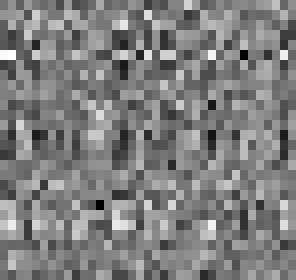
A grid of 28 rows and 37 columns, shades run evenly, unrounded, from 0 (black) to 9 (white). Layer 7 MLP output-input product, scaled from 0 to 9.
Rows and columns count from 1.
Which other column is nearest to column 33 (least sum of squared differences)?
28
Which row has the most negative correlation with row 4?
23
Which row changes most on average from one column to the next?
6
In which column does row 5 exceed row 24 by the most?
31
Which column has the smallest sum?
36
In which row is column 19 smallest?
14
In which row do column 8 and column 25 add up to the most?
19
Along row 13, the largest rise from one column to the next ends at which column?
3
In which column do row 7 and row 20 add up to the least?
16
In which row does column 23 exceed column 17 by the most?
11
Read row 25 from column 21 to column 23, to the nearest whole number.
2 3 4
